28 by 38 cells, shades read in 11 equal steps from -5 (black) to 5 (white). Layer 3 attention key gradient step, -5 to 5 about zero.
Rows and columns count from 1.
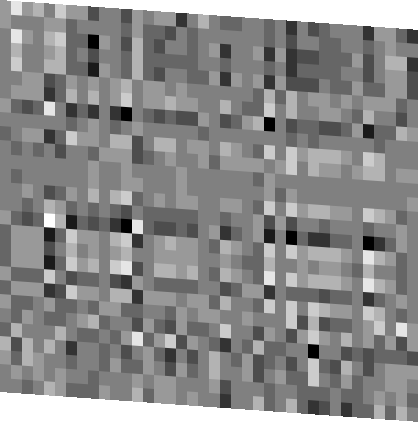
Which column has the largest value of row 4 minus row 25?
2
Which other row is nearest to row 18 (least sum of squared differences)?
7
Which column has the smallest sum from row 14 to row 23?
13
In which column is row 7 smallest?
5
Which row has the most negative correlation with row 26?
24
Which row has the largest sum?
19
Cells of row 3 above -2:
28
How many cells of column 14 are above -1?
18
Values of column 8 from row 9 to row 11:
0 1 0
